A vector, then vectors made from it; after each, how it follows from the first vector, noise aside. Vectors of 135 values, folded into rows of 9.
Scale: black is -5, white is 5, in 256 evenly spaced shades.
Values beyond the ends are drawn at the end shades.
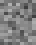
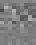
wrapped around, negated, partly zeroed.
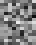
scaled up.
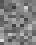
wrapped around, negated.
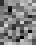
wrapped around, scaled up.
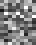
negated, scaled up.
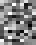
wrapped around, scaled up.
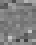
reversed, negated, partly zeroed.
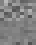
wrapped around, negated, partly zeroed.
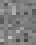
reversed, negated, partly zeroed.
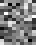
negated, scaled up.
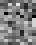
scaled up.
